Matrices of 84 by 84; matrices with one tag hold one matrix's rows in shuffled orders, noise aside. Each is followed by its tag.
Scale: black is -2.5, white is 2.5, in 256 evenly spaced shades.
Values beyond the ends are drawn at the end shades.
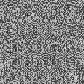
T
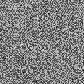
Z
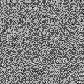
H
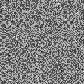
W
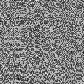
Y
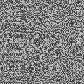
Y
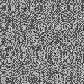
W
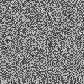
W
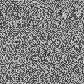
Z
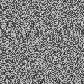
W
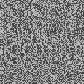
T
